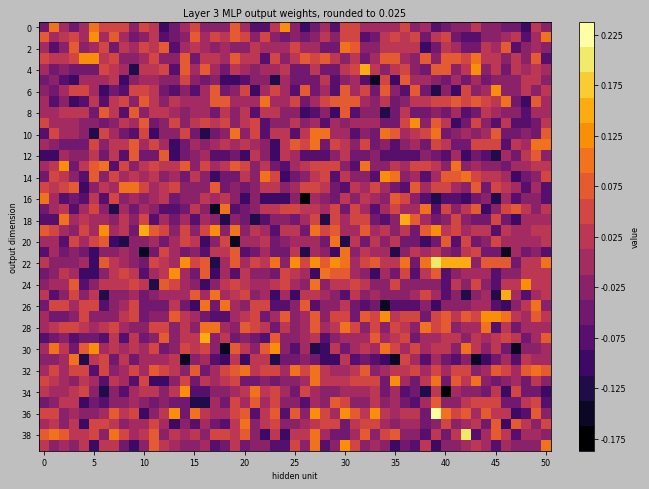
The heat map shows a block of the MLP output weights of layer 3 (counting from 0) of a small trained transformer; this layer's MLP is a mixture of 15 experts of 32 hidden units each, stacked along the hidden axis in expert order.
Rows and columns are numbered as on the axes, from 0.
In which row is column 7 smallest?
17
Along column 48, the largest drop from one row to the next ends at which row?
25
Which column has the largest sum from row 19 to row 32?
39
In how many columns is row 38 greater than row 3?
21
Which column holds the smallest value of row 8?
34
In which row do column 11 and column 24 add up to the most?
0
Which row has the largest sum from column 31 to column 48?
22
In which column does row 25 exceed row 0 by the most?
46
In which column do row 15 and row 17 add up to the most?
43
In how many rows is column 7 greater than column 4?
22
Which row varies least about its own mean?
32
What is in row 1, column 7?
0.075
